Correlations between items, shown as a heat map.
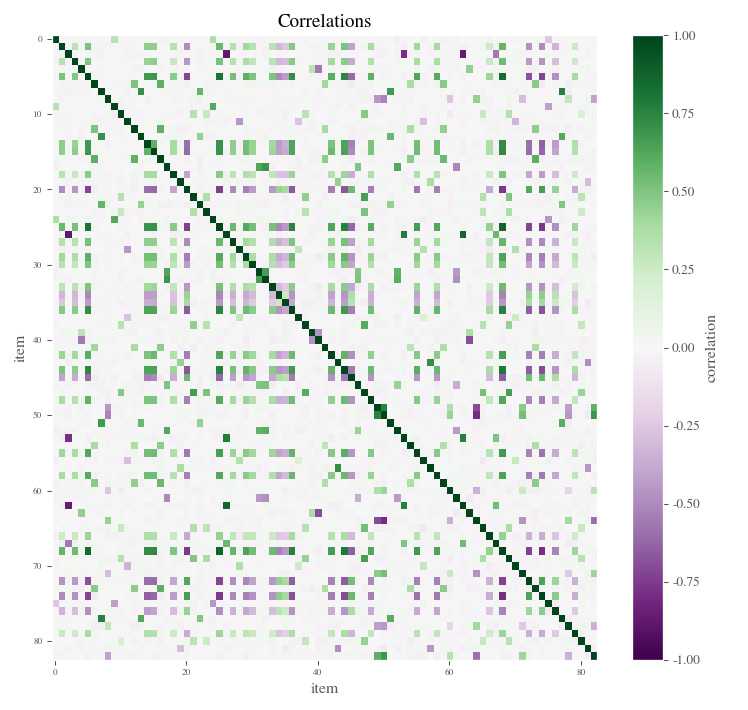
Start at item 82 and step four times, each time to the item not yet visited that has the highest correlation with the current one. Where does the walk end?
60
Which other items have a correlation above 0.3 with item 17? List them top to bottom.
31, 32, 46, 52
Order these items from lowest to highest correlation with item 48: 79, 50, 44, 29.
50, 79, 29, 44
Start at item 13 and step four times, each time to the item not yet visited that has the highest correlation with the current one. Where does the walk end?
22
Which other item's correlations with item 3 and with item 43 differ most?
57
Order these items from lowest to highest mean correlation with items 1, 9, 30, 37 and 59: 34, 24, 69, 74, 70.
74, 34, 69, 70, 24
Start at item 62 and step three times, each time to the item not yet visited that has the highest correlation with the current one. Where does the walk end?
67
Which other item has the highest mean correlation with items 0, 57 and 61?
43
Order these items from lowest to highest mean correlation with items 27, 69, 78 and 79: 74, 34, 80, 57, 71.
74, 34, 71, 57, 80
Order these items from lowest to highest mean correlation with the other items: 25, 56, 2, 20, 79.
20, 2, 56, 79, 25
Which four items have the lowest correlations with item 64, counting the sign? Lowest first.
50, 49, 82, 71
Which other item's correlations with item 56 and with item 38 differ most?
47
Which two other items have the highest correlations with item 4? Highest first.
63, 39
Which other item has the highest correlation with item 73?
16
